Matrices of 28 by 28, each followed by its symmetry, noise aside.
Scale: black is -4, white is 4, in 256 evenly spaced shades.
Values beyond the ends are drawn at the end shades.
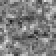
same after a half turn.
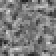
same after a half turn.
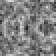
mirrored top to bottom.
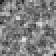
symmetric.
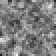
symmetric across the other diagonal.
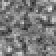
symmetric.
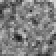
symmetric across the other diagonal.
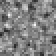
symmetric.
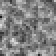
symmetric across the other diagonal.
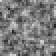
symmetric.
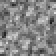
same after a half turn.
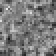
symmetric.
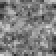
same after a half turn.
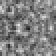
mirrored top to bottom.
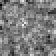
symmetric.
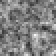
symmetric.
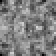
mirrored top to bottom.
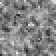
symmetric across the other diagonal.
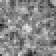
symmetric across the other diagonal.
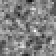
same after a half turn.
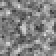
mirrored top to bottom.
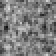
mirrored top to bottom.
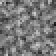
same after a half turn.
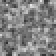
same after a half turn.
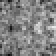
mirrored top to bottom.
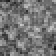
symmetric across the other diagonal.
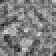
symmetric across the other diagonal.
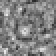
symmetric across the other diagonal.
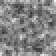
same after a half turn.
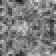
mirrored top to bottom.
